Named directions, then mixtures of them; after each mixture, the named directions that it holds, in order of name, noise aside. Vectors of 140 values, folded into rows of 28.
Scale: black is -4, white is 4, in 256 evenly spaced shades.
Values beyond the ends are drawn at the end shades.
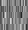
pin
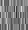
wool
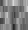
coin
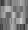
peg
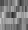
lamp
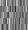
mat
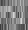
peg, wool.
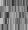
coin, mat.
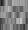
coin, peg.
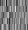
mat.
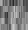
coin, wool.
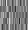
mat.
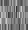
lamp, wool.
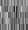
coin, wool.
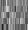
mat, peg.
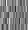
mat.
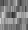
lamp.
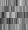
lamp, mat.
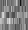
lamp, mat.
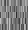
mat, wool.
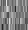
mat, peg.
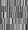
pin.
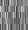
wool.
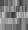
lamp.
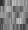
coin, peg.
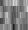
coin.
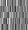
mat.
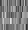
lamp, pin.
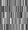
pin.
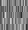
pin.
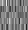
mat, pin.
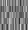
mat, pin.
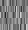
pin, wool.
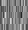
pin.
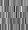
wool.
